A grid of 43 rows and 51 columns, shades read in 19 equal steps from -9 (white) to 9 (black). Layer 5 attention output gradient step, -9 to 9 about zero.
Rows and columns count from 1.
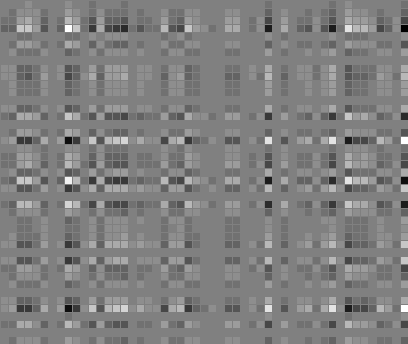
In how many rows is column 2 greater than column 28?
15
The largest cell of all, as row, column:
4, 51
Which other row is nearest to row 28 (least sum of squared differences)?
29
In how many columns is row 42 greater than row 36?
16
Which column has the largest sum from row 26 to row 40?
9
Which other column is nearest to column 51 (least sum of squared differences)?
34
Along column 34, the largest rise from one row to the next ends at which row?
23
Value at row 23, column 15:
5
